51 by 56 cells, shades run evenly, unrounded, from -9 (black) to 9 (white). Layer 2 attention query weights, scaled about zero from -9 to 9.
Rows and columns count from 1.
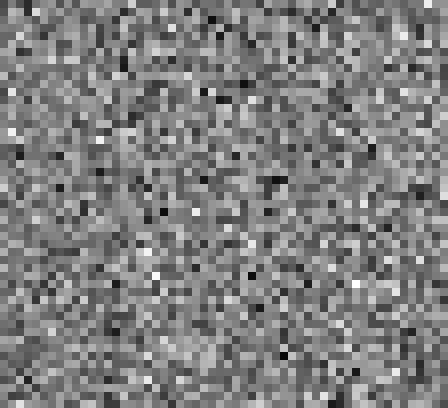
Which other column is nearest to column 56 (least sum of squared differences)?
5
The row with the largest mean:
17
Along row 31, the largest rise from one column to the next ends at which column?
41
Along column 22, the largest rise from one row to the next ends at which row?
4
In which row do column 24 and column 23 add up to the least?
47
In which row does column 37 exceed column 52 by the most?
9
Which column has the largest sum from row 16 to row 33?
32
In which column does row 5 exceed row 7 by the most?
3
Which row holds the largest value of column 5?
2
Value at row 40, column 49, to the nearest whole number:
1
